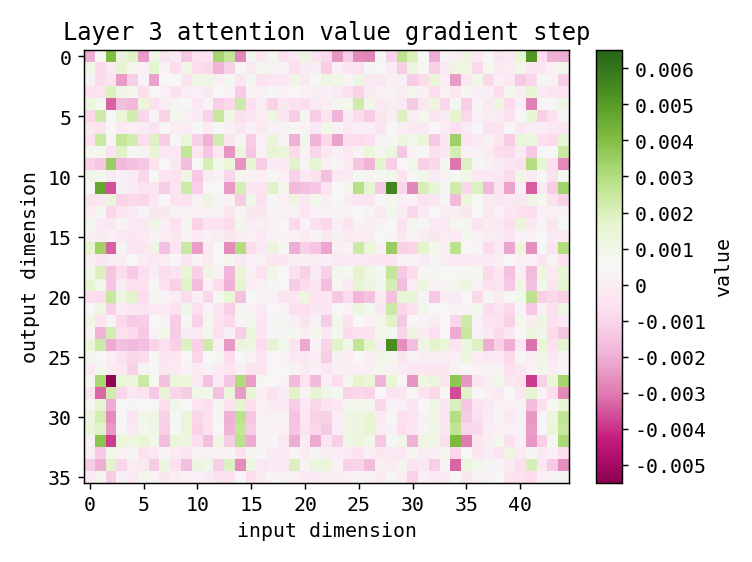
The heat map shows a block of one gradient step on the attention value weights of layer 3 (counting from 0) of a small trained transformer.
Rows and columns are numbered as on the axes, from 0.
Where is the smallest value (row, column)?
27, 2
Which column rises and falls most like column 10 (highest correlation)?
22
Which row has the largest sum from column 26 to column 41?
0
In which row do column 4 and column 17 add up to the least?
4
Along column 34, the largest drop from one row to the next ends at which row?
28
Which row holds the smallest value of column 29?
24
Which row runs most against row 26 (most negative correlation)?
17
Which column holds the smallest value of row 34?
34
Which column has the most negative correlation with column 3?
11
